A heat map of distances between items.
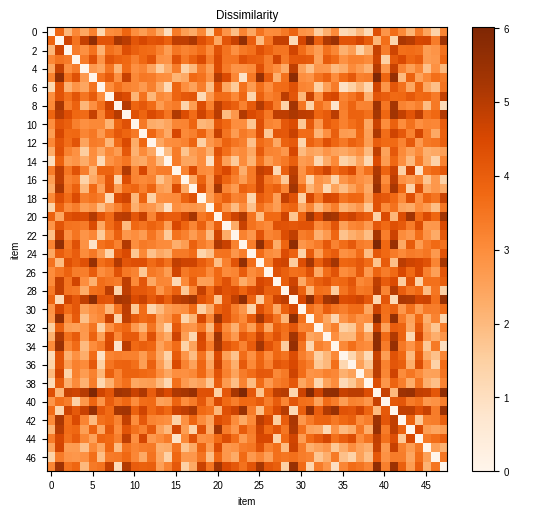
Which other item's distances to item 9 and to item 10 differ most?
30
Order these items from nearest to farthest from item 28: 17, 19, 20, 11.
17, 19, 11, 20
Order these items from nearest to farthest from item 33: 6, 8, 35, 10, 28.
35, 6, 8, 28, 10
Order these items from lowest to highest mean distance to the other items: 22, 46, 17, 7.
46, 22, 17, 7
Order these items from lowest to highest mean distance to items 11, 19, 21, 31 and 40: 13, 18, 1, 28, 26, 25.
13, 26, 28, 18, 25, 1
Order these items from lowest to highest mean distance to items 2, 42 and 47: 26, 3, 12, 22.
22, 12, 3, 26
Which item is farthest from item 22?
39
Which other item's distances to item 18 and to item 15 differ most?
7
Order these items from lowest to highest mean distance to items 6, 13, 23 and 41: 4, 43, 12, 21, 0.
0, 4, 12, 43, 21
